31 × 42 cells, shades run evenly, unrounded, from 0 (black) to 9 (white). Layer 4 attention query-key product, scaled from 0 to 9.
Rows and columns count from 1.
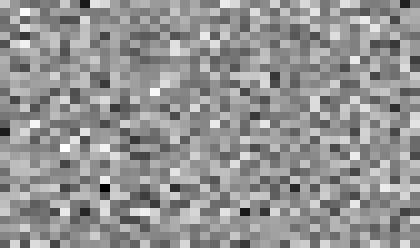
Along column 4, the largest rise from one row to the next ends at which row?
16
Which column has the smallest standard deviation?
29
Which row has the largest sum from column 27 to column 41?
3
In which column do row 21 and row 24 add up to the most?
39
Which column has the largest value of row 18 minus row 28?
8
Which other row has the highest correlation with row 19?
27
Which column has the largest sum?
37
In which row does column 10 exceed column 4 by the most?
1
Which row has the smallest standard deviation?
30
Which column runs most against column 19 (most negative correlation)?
25
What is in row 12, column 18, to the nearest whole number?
5
